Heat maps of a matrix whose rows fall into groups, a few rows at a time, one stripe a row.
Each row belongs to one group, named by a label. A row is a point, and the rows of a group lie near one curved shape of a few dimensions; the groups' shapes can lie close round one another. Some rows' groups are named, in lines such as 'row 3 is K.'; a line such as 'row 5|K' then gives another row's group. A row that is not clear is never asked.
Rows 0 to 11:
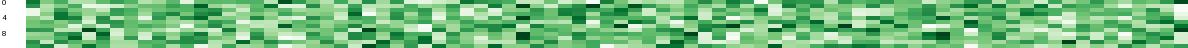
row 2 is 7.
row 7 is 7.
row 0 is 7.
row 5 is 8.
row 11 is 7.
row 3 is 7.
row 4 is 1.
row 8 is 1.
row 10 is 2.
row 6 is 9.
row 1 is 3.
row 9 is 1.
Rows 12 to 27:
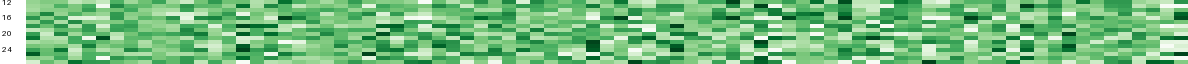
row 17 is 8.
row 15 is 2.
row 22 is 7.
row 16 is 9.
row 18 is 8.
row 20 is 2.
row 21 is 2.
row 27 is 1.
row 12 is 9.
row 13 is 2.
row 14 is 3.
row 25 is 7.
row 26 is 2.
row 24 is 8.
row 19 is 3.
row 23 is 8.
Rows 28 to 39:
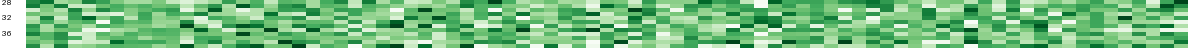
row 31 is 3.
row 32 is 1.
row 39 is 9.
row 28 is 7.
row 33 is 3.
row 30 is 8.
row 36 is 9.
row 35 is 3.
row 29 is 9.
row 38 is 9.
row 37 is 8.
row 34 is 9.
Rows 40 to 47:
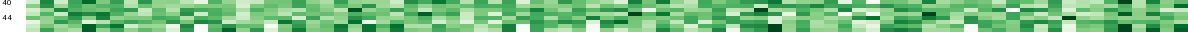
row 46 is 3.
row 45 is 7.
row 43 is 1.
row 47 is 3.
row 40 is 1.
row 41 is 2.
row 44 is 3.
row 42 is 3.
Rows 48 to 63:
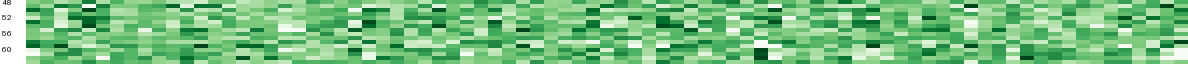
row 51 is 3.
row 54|7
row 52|1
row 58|7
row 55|1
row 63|3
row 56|9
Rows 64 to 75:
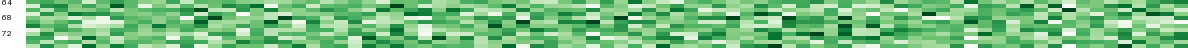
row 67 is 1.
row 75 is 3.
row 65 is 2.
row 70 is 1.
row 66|2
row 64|8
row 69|3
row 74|2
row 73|7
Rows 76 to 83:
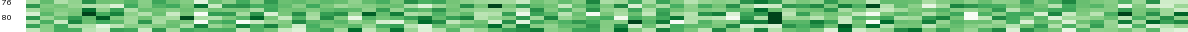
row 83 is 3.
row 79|3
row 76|8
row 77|1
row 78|8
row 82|1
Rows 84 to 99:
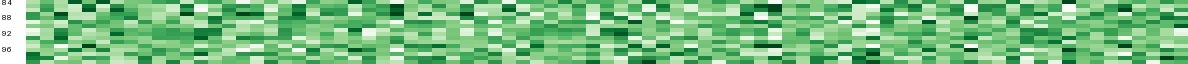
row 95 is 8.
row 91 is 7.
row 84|3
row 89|8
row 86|3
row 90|3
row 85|3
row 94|2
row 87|9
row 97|1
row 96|3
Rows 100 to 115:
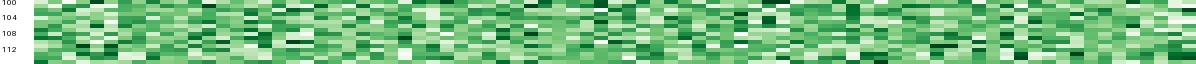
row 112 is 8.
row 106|1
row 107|1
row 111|1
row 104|3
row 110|7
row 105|2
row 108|1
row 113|3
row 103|1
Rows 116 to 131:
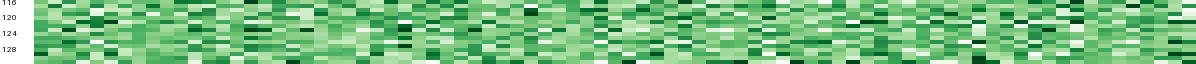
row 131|9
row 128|2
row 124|8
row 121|3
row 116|2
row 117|1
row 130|8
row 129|2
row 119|1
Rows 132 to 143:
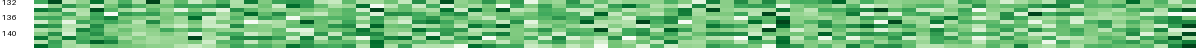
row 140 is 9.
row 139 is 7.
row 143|7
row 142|3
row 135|2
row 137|8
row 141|9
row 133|7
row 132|1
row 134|7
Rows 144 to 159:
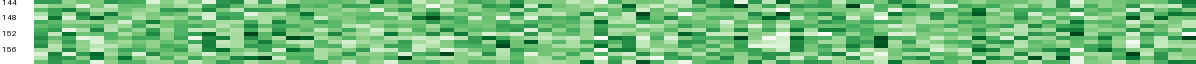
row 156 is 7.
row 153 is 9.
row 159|8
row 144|2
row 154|1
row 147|8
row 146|8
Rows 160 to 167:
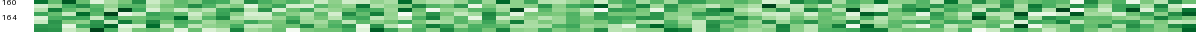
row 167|7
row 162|2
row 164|8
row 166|3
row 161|7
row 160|8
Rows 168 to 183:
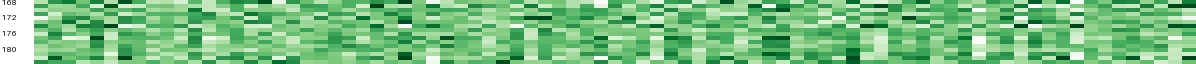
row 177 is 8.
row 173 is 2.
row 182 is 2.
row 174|3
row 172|3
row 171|2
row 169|2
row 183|1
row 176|2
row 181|3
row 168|2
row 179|8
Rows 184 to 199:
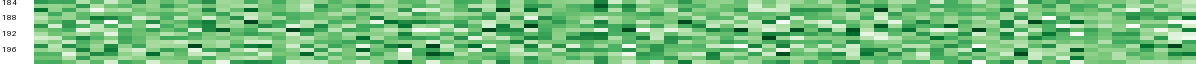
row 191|9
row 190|1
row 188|3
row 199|8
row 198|3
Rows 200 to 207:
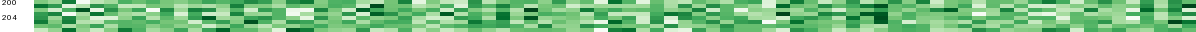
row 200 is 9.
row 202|1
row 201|7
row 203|7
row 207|7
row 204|1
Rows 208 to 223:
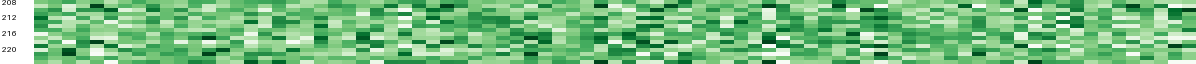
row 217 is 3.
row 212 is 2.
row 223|2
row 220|7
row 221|8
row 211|9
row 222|2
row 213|1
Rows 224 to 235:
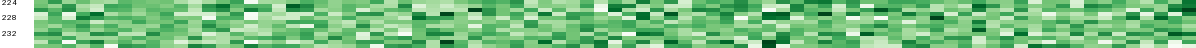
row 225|7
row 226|9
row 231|8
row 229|8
